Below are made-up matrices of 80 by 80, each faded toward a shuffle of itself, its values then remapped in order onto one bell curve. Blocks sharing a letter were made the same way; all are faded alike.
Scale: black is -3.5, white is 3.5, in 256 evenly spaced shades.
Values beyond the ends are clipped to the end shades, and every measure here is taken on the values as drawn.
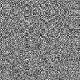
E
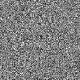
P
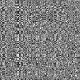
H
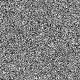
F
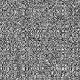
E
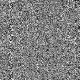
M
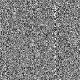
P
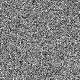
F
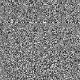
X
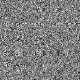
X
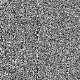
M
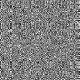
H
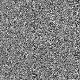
M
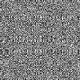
E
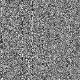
M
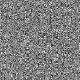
P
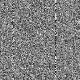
M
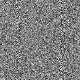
M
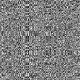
H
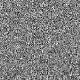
P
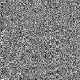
P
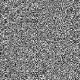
P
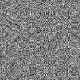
E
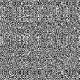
E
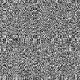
E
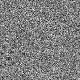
F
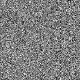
M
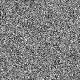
F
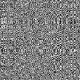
H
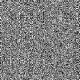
P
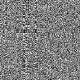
P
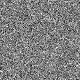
F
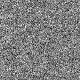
F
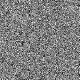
M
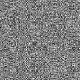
E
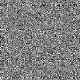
X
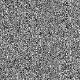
M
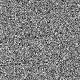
F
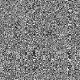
X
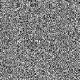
P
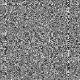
X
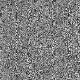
M
